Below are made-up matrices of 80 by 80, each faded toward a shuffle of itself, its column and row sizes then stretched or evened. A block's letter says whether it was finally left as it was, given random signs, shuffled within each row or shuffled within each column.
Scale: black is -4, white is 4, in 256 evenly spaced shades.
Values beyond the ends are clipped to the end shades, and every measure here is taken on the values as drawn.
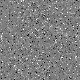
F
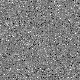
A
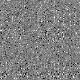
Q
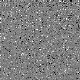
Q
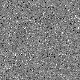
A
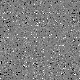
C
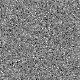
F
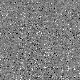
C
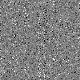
F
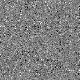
Q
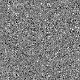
C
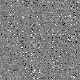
Q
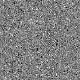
F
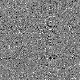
Q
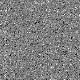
C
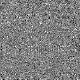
Q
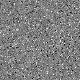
F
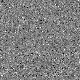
A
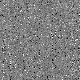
F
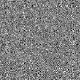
Q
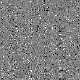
Q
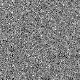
F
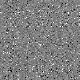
Q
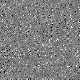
Q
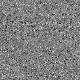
A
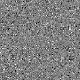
Q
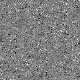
F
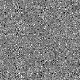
Q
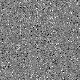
F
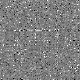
Q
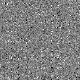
C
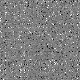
Q
